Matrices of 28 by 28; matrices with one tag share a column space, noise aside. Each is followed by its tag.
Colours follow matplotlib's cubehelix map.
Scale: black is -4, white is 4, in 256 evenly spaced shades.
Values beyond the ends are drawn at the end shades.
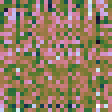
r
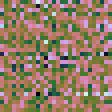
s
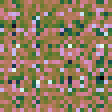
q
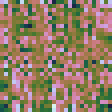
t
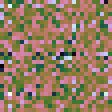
s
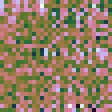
r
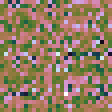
s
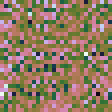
s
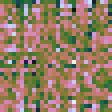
t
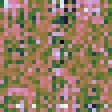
r
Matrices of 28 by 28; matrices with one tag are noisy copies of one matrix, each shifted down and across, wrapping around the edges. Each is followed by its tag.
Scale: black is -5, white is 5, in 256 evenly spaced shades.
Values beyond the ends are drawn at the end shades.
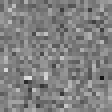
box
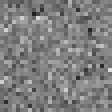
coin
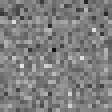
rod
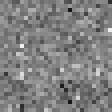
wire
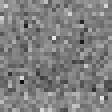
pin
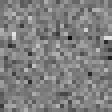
box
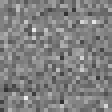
rod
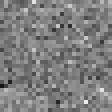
coin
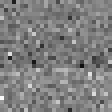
pin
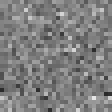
coin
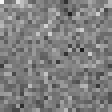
coin
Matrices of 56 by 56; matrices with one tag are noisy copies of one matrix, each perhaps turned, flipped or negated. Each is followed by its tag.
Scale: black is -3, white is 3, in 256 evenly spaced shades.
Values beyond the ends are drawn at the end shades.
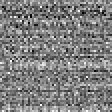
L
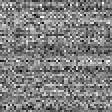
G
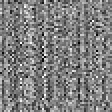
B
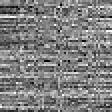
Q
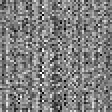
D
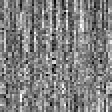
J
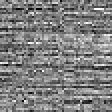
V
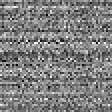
D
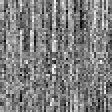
J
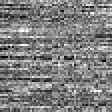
J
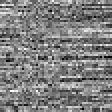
J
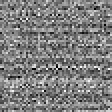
B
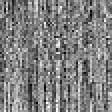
J
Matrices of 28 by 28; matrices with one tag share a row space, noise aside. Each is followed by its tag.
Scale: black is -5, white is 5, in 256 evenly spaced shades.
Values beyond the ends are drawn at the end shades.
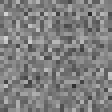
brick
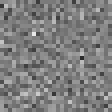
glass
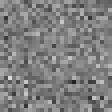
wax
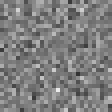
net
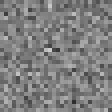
brick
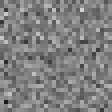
glass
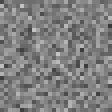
net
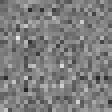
brick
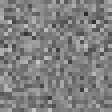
glass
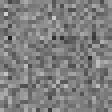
wax
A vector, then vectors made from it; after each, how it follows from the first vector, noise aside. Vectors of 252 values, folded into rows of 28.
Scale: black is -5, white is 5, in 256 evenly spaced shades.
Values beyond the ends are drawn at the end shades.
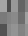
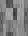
wrapped around.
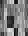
wrapped around, scaled up.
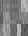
reversed, negated.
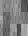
reversed.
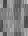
wrapped around.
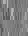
wrapped around, negated, partly zeroed.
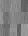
reversed, shrunk.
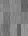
reversed, shrunk.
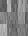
negated.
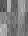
negated.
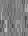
wrapped around, negated, partly zeroed.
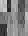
scaled up.
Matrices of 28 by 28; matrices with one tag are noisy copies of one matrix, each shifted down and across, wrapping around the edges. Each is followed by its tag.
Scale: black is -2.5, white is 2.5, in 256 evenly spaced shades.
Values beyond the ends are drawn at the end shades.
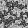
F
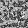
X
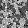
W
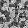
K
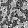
K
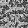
X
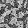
K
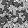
F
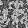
W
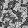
K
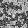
F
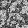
K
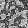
K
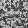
X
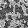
W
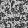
X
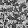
X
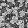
K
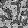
K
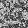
X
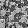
K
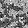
F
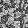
K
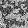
F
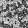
F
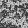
F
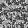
X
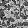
X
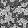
F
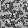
X
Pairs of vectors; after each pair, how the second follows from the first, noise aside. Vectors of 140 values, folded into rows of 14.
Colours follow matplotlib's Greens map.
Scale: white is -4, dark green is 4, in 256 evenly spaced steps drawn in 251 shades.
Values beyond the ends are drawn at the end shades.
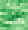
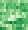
negated.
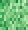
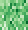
negated.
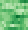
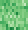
wrapped around, partly zeroed.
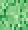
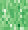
negated, partly zeroed.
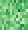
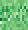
wrapped around, partly zeroed.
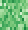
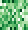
scaled up.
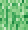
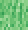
reversed, shrunk.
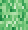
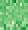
reversed, partly zeroed.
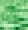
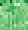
reversed, partly zeroed.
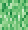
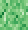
reversed, partly zeroed.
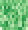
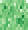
reversed, partly zeroed.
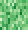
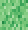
reversed, shrunk.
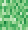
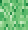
wrapped around, partly zeroed.
